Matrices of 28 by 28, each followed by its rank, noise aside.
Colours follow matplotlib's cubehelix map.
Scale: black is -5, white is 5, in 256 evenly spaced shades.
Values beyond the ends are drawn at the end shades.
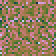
four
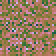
four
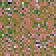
four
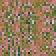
five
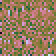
five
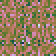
four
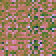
four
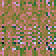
two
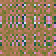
one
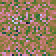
five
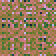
three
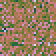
five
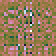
two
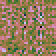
four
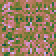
five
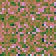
five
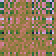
one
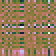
one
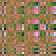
one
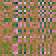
one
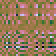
two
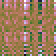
one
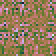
three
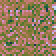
five
